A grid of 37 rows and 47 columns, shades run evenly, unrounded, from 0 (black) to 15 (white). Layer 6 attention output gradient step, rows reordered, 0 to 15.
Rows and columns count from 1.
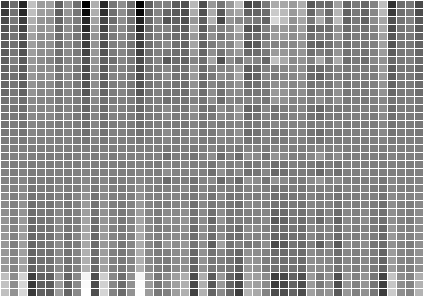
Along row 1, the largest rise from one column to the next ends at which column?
11
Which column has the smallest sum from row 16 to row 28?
31
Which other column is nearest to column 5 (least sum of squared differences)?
33
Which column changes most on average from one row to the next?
36
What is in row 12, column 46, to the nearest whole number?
7
